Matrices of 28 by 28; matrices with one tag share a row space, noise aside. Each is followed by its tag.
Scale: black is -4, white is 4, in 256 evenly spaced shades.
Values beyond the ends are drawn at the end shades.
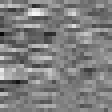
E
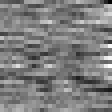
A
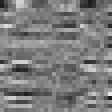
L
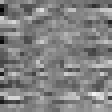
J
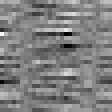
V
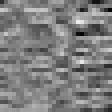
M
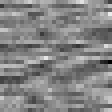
A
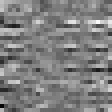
J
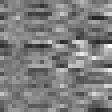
M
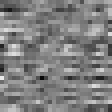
J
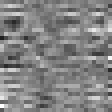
J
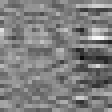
M
